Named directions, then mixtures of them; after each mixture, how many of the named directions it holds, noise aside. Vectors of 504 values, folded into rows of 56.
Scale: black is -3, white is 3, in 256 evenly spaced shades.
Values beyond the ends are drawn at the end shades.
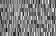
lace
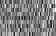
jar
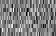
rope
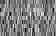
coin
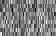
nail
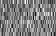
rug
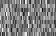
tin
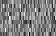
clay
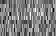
two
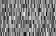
two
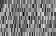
four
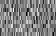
one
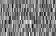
two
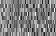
two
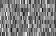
one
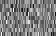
four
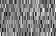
four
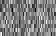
one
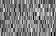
two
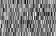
one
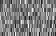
three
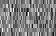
two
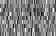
one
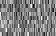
two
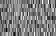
one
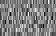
three
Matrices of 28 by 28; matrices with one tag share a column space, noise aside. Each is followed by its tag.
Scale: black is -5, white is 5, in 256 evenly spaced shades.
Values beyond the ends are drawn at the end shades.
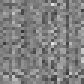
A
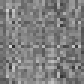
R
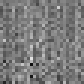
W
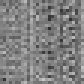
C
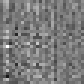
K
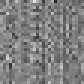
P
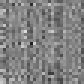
A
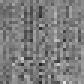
W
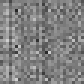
C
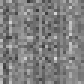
P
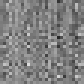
K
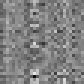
A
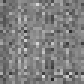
A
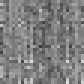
R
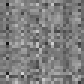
A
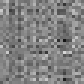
C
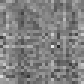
K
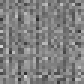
A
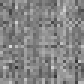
R
